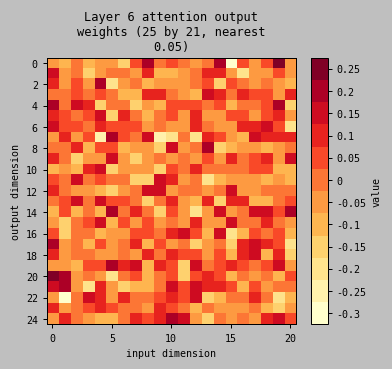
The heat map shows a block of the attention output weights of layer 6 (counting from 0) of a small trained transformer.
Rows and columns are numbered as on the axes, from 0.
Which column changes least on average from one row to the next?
11
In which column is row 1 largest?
0
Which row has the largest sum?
19
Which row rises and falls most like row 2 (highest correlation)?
5
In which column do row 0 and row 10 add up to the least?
15
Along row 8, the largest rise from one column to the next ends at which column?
10
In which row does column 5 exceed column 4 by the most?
7
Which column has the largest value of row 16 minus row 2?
14
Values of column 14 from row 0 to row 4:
0.2 0.1 -0.15 0.1 0.05
